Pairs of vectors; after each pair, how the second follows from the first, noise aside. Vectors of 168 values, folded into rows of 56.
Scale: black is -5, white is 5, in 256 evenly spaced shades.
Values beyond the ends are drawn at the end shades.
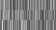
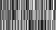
reversed, scaled up.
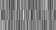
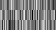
reversed, negated, scaled up.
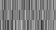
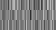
reversed, negated.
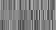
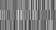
wrapped around, negated.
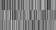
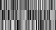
wrapped around, scaled up.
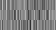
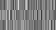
wrapped around, negated.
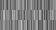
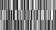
reversed, scaled up.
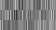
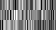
negated, scaled up.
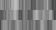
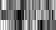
wrapped around, negated, scaled up.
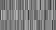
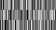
reversed, scaled up.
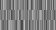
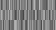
reversed, negated.
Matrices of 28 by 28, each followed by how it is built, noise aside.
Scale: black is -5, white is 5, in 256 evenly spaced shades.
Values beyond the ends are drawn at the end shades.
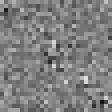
banded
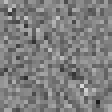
banded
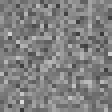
noise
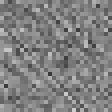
Toeplitz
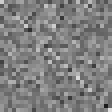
diagonal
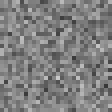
noise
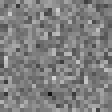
noise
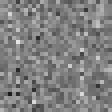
uneven columns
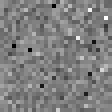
sparse
